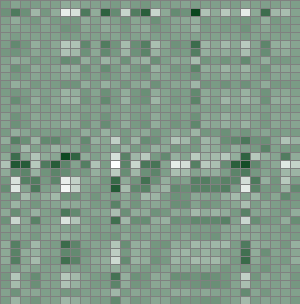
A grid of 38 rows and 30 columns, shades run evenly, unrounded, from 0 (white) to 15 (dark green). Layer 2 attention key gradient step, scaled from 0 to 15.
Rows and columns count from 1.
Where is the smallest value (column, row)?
12, 21
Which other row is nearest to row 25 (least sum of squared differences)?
29
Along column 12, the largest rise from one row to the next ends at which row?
23
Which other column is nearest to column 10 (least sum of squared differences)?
30
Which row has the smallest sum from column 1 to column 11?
24
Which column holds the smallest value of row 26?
25
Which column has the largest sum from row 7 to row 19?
20
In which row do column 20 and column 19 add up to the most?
2
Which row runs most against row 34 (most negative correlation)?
26
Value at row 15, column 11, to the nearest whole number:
9
